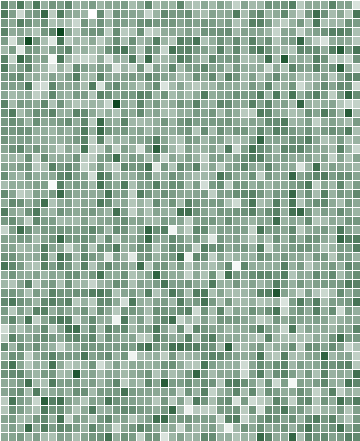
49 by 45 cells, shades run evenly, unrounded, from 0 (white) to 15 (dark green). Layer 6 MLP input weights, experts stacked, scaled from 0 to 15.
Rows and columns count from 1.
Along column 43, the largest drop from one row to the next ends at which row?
7
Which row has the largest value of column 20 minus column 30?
17
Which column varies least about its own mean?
39
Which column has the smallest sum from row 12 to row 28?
12
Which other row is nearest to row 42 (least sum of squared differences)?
9
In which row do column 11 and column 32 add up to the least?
45
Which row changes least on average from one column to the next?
25
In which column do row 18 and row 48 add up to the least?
29
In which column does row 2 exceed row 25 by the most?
40
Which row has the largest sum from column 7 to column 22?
33
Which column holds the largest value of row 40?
41
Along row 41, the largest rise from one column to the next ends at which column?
26
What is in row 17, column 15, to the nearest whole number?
4
